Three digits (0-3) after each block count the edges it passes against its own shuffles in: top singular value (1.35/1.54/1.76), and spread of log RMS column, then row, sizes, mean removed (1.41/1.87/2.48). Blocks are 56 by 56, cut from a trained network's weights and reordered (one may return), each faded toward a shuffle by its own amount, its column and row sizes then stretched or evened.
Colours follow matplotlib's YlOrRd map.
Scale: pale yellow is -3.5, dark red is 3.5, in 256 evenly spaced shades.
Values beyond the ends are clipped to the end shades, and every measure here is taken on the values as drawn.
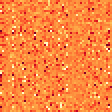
0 2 0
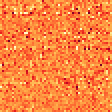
1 1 2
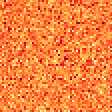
0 0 2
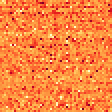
0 0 1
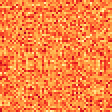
3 0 0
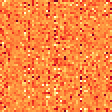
1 3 0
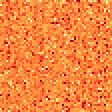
0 1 1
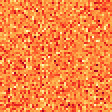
1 0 0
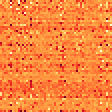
2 2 1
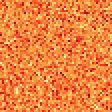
0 0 0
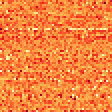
1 0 2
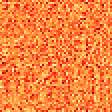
3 0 1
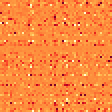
0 1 3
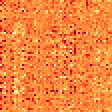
2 2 1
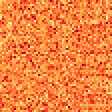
2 0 0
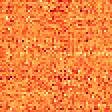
0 1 2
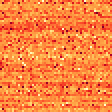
2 0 1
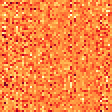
0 3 0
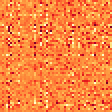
3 3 3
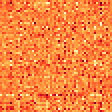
3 2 2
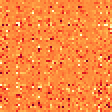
0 3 2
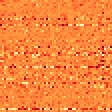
2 0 3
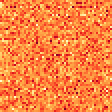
1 0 1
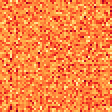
1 1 0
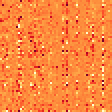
1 3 1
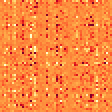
3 3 2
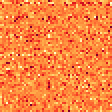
0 0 2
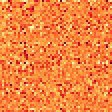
1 2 2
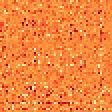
1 2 2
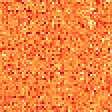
1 1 2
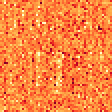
2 1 0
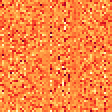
1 3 0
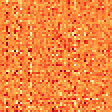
2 3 2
